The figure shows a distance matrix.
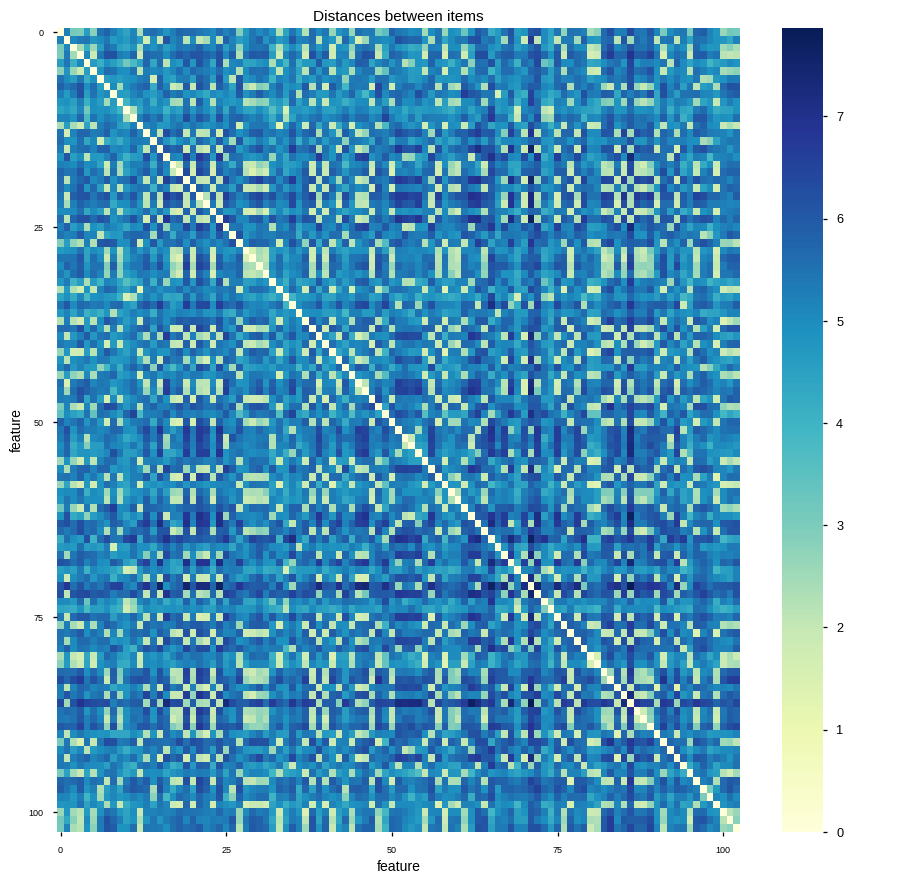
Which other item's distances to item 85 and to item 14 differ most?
6
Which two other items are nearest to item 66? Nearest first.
8, 36
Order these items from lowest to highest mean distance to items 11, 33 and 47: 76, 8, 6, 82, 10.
10, 76, 82, 6, 8
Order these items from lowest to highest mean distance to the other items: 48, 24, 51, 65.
48, 24, 51, 65
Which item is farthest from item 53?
86
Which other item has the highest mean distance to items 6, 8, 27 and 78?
71
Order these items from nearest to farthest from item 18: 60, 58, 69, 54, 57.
57, 60, 69, 54, 58
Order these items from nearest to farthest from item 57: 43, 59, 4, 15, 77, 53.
77, 59, 43, 4, 53, 15
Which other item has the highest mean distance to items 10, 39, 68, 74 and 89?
65
